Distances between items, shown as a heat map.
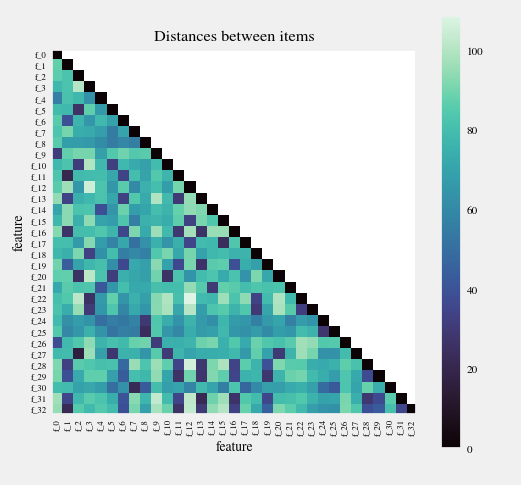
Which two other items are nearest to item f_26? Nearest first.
f_9, f_0
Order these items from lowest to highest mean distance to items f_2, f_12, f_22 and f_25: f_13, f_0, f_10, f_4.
f_10, f_4, f_13, f_0
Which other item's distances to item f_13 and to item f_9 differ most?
f_31
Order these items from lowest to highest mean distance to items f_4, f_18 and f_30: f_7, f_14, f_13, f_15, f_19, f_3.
f_7, f_3, f_14, f_15, f_19, f_13
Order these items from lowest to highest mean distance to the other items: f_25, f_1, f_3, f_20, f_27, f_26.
f_25, f_1, f_27, f_20, f_3, f_26
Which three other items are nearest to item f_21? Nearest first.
f_14, f_4, f_24
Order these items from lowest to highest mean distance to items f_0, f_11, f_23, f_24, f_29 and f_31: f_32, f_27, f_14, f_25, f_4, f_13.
f_13, f_32, f_25, f_4, f_27, f_14
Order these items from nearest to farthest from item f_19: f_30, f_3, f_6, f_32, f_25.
f_6, f_32, f_25, f_30, f_3
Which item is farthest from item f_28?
f_12
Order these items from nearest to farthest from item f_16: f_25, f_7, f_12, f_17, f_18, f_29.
f_29, f_25, f_18, f_17, f_7, f_12
